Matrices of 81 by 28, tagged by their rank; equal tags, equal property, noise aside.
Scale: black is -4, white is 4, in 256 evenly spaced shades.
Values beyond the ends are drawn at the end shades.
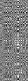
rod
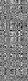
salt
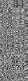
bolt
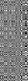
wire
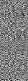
bolt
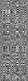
rod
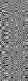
salt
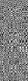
rod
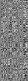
bolt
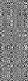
salt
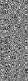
bolt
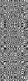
salt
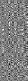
rod
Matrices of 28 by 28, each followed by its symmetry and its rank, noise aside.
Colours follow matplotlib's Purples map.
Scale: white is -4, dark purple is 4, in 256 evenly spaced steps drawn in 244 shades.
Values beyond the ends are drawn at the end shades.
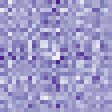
symmetric, rank three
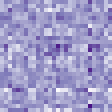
no symmetry, rank three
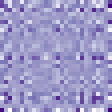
no symmetry, rank two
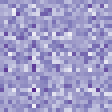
no symmetry, rank three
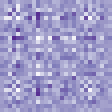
symmetric, rank two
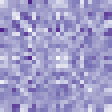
symmetric, rank three
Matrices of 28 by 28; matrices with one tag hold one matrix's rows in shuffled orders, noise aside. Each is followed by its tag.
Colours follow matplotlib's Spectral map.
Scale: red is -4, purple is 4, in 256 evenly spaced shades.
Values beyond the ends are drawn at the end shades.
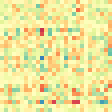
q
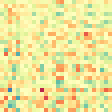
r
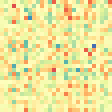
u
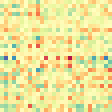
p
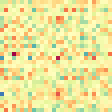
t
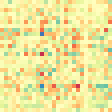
q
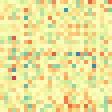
u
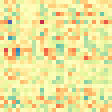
r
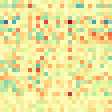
p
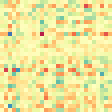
r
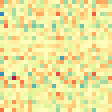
t
